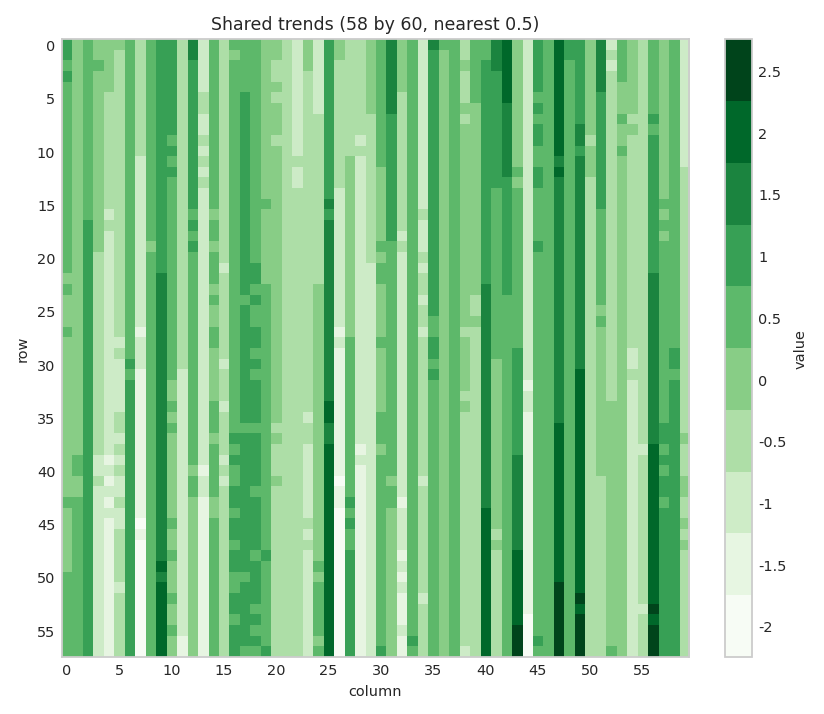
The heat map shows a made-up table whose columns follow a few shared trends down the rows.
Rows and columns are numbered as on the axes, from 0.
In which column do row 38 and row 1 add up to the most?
47
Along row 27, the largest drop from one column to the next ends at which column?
26
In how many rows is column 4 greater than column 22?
13
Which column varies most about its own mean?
43
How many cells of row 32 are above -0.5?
38
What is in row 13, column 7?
-1
